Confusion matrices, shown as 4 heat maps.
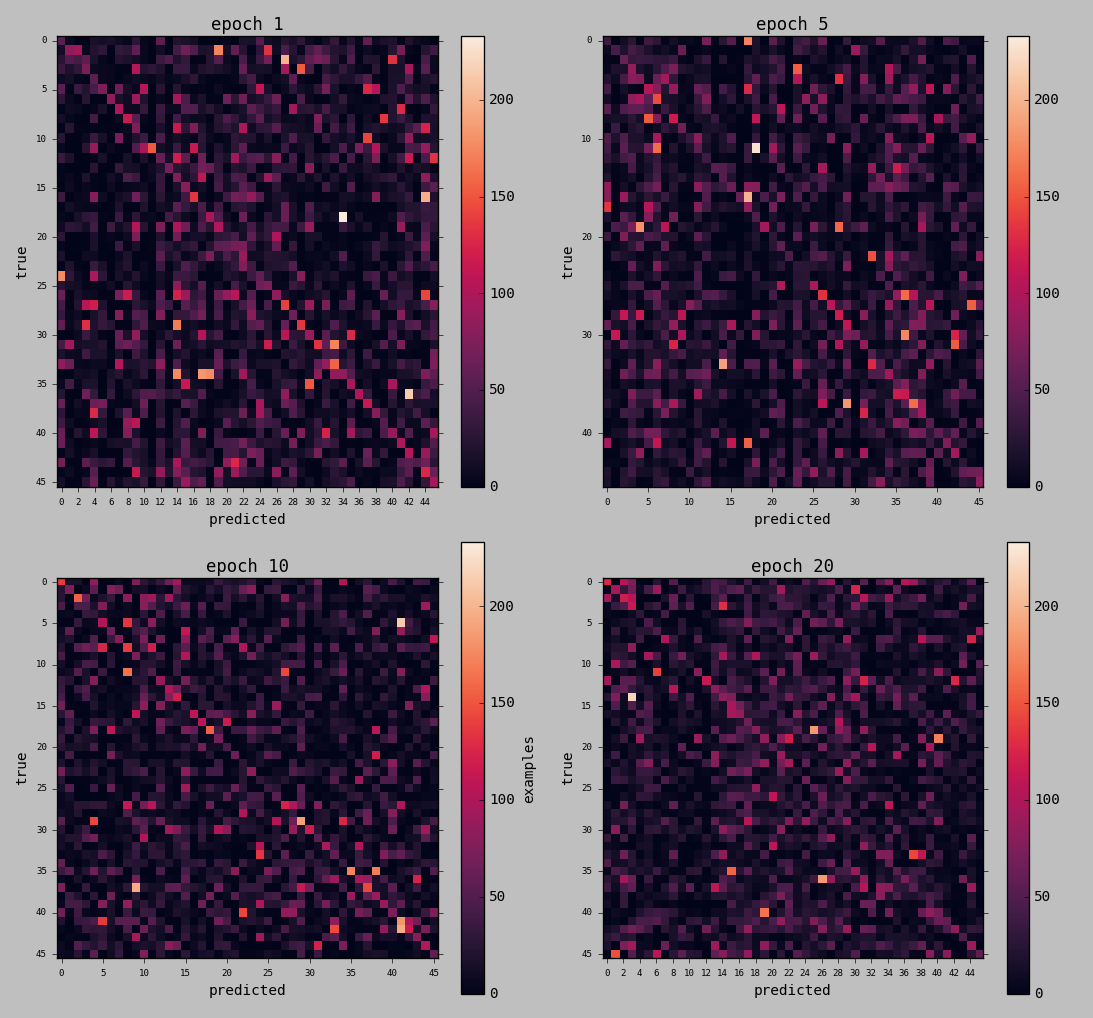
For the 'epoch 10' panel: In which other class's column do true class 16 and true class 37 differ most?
29
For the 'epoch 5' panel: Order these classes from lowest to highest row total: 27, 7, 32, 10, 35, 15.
35, 32, 7, 10, 27, 15
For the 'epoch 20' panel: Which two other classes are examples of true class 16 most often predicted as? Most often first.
15, 23
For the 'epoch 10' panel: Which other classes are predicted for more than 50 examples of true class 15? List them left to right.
0, 10, 12, 26, 42
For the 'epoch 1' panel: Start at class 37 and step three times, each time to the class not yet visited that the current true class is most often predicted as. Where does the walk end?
12
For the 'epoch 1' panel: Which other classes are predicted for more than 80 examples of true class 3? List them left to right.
9, 27, 29, 42
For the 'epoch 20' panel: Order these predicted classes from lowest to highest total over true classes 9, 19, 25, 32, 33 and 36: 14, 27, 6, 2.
6, 27, 2, 14
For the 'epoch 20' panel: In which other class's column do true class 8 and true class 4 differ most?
3
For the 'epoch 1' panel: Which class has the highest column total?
14
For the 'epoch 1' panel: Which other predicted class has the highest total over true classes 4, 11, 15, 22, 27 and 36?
42
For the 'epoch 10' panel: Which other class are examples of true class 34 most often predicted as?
0
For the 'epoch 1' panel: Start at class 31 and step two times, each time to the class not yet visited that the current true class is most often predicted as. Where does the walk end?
7
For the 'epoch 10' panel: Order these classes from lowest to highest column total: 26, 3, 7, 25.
7, 25, 3, 26
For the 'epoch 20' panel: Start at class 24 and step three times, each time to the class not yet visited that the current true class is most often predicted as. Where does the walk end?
28
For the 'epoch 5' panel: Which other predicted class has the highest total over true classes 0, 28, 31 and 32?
42
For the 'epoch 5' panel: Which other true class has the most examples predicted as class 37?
26
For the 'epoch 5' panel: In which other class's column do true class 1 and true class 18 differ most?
30
